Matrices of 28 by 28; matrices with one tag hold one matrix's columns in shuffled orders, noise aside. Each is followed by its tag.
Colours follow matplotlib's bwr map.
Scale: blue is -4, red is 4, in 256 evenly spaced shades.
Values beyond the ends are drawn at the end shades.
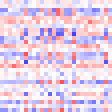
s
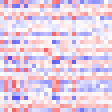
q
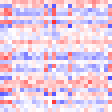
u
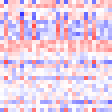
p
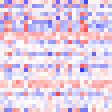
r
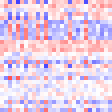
p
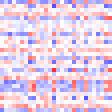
q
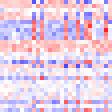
p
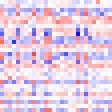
s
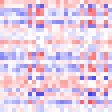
u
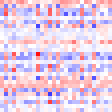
u
